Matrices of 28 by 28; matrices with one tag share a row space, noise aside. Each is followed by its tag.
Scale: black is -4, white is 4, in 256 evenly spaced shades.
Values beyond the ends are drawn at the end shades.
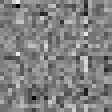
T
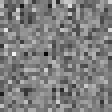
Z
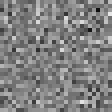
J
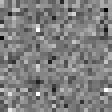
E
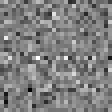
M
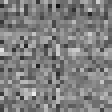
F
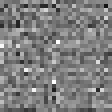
F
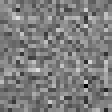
T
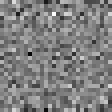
Z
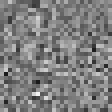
M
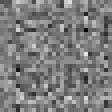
T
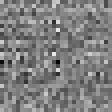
F
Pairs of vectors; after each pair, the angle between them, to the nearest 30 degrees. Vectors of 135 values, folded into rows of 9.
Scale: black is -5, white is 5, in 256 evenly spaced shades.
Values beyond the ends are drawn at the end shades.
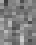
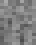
150 degrees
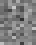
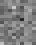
30 degrees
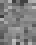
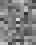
120 degrees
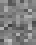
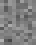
150 degrees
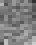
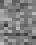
120 degrees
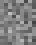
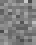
150 degrees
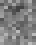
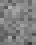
150 degrees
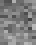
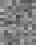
120 degrees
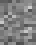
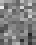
90 degrees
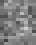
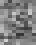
150 degrees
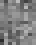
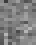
30 degrees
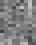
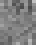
120 degrees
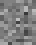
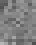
60 degrees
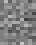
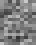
60 degrees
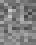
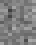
150 degrees
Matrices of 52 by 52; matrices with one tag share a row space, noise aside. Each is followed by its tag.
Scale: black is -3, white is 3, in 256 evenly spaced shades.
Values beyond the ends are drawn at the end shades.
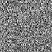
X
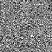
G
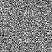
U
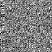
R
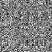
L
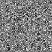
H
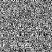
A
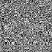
L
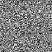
G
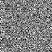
R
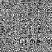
G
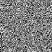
R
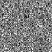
L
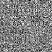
A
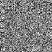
R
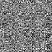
U
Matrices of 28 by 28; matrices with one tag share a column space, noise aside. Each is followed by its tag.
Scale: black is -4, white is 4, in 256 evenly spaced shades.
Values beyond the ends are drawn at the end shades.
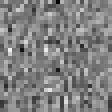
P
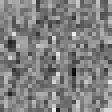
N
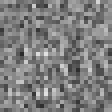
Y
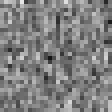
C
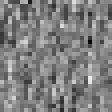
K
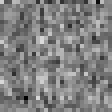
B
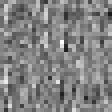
K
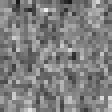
C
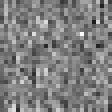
N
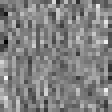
K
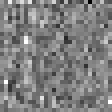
B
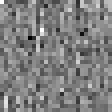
P
